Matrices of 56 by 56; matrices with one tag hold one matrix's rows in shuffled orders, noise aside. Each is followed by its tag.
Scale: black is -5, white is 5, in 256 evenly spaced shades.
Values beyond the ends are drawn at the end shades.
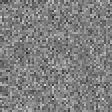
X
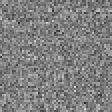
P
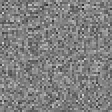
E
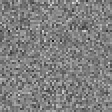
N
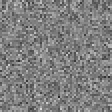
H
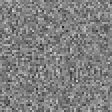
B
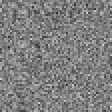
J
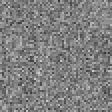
H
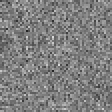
X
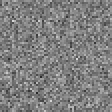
B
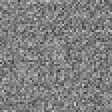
P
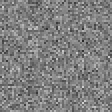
E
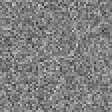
B
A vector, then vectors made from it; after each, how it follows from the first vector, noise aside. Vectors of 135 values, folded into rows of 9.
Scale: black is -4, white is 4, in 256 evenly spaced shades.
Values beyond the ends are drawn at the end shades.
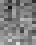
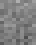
reversed, shrunk.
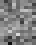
wrapped around.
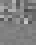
wrapped around, negated, partly zeroed.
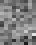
wrapped around.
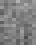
reversed, shrunk.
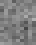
wrapped around, shrunk.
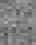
wrapped around, shrunk.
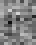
wrapped around.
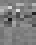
wrapped around, partly zeroed.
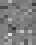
wrapped around, negated, partly zeroed.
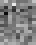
wrapped around.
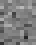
reversed, partly zeroed.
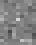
wrapped around, partly zeroed.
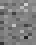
reversed, partly zeroed.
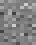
reversed, partly zeroed.
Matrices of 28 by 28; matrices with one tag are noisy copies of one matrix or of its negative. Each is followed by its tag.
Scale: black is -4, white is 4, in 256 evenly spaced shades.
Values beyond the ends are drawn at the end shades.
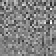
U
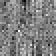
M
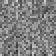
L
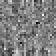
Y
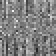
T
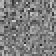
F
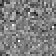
F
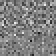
U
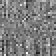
T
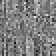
T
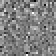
F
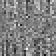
T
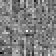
Y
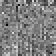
L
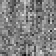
M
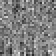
Y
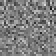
U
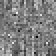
Y
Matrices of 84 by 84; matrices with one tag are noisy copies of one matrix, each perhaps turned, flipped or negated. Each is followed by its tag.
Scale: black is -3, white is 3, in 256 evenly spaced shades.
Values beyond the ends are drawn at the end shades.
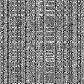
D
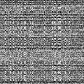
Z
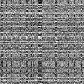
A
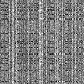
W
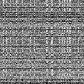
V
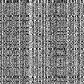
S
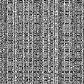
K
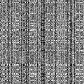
W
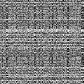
S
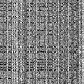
V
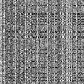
V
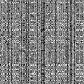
W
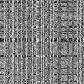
A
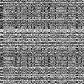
S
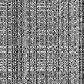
V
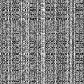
W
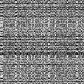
S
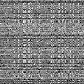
Z
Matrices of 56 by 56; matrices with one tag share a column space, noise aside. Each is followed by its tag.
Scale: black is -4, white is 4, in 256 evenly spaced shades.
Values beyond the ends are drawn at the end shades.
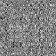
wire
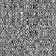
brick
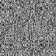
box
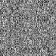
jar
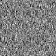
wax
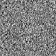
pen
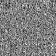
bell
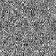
box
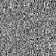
bell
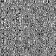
jar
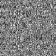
wax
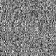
box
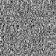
pen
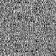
box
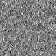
wax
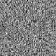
box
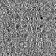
wire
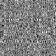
brick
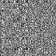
jar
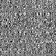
brick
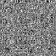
jar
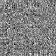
bell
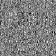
brick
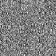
pen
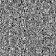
jar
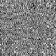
bell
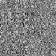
brick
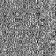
brick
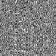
pen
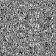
wire
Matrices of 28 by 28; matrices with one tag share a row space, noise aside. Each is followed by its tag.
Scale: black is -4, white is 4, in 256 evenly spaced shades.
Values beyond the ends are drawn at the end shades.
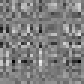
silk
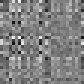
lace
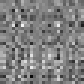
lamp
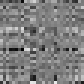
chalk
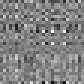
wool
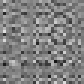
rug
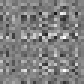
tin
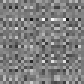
wool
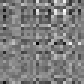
rug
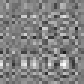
tin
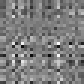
lamp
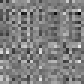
silk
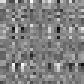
lamp
